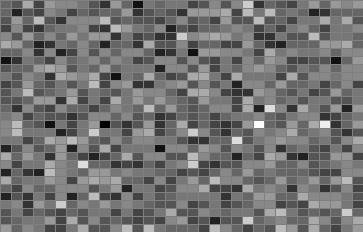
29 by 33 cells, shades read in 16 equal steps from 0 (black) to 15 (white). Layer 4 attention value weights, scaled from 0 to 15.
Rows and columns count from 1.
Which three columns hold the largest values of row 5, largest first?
17, 29, 20
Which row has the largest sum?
23
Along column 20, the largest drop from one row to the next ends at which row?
24
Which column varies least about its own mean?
28
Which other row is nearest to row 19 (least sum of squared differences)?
9
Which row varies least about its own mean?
15
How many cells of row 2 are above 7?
8
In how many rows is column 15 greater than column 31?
8
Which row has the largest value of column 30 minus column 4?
16
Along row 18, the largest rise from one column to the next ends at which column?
22
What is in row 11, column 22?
2
